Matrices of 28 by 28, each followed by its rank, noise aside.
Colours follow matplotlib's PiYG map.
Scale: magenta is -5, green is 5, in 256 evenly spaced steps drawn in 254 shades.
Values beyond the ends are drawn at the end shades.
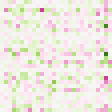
four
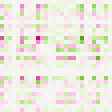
two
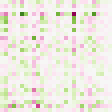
three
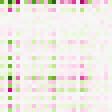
one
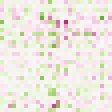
four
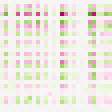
one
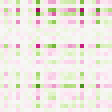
one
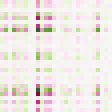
one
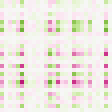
one
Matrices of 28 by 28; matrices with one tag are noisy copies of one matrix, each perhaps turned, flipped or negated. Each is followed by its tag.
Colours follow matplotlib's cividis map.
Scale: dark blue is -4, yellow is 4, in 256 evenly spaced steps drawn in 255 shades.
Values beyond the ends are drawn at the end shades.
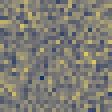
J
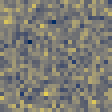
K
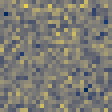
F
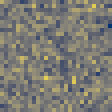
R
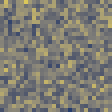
R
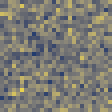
F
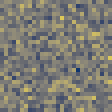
J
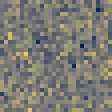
F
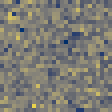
F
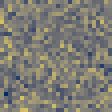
R
